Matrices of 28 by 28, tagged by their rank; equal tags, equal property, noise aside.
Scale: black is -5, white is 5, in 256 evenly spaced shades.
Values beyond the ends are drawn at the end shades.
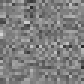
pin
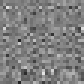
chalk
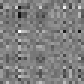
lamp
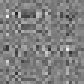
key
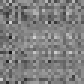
key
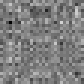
key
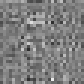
chalk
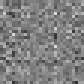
chalk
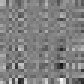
lamp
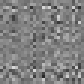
chalk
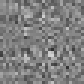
pin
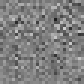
pin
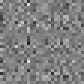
chalk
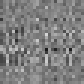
key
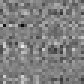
key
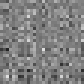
key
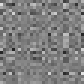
lamp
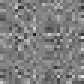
key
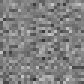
pin
